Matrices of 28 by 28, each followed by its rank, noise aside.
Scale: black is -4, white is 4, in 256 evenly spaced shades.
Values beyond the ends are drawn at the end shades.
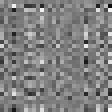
two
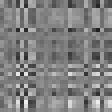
one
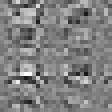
two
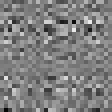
three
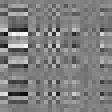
one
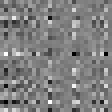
two
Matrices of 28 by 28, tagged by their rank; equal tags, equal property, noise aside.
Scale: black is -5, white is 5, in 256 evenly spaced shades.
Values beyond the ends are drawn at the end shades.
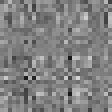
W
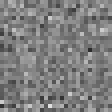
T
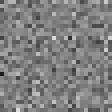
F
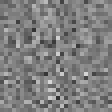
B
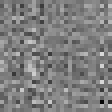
W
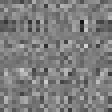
W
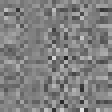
B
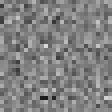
F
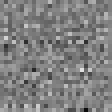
T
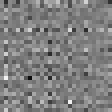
W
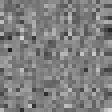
F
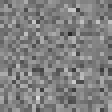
F
